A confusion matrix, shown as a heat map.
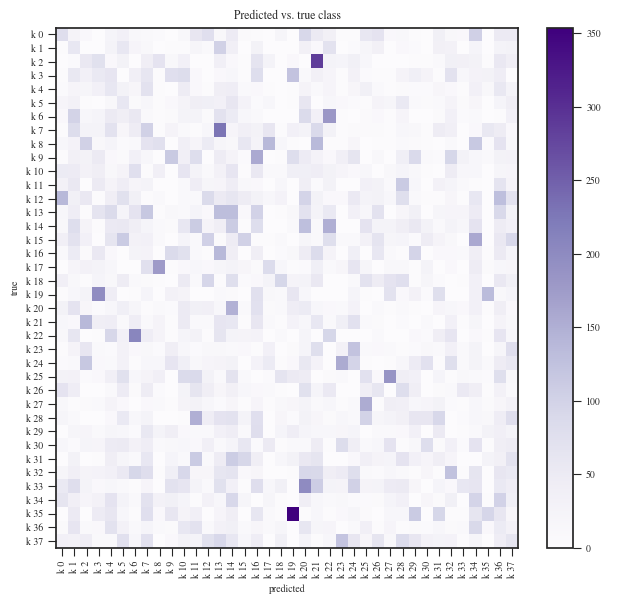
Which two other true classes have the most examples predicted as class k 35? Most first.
k 19, k 7
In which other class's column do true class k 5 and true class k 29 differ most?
k 16
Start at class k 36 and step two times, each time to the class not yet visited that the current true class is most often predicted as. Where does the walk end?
k 14
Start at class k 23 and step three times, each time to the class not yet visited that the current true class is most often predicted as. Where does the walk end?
k 21
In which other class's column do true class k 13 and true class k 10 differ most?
k 7
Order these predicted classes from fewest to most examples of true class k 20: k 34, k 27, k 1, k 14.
k 27, k 34, k 1, k 14
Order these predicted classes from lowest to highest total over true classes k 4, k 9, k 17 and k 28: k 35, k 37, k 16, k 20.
k 35, k 20, k 37, k 16
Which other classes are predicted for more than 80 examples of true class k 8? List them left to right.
k 2, k 17, k 21, k 34
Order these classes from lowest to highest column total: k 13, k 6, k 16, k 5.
k 6, k 5, k 16, k 13
